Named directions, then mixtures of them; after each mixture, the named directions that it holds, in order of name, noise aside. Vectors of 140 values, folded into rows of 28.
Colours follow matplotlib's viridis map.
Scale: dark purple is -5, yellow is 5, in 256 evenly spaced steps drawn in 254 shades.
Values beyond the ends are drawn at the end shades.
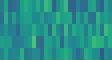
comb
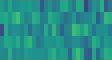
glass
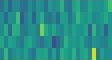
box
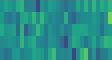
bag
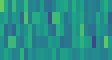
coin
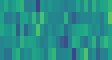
bag.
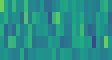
coin.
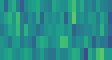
bag, comb.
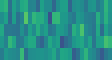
bag, coin, comb.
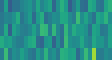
box, comb.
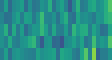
bag, box, comb.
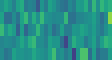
bag.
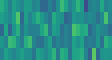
box, coin, glass.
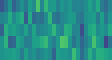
bag, coin.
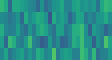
bag, box, coin.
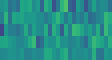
comb, glass.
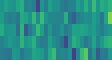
bag.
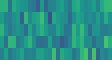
bag, box, coin.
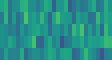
bag, coin, comb.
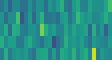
box.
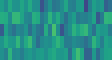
glass.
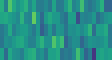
box, comb, glass.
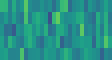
coin, comb.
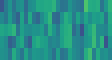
coin, glass.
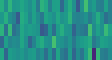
box, glass.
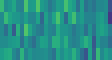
bag, box, coin.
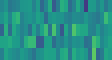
box, comb, glass.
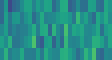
box, comb.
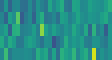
box.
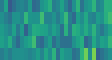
bag, box, comb.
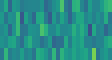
box, coin.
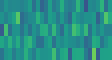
box, glass.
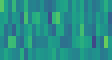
coin.
